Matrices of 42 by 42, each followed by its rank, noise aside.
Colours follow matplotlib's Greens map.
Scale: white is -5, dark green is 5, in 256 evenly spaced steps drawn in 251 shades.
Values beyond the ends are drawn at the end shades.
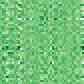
four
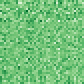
six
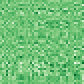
four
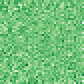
eight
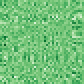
six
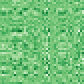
three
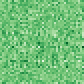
six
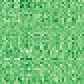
six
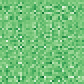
four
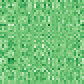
four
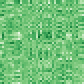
four
